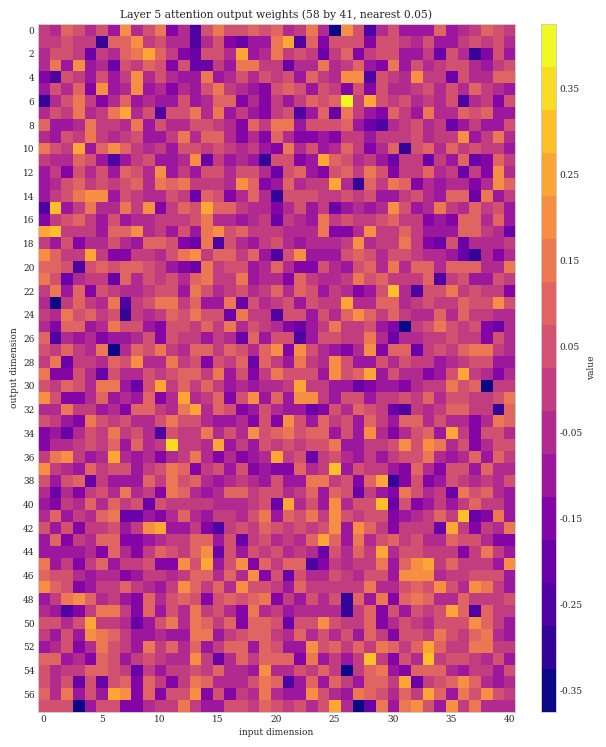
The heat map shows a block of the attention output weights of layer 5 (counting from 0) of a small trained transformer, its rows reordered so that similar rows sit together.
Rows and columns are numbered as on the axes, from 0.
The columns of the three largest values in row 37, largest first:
25, 0, 11
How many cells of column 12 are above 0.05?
15
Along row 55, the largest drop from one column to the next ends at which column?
32
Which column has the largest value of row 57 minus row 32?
31
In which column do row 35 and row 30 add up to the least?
38
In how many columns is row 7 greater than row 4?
20
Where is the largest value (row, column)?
6, 26
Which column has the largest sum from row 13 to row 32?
14
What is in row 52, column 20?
0.05
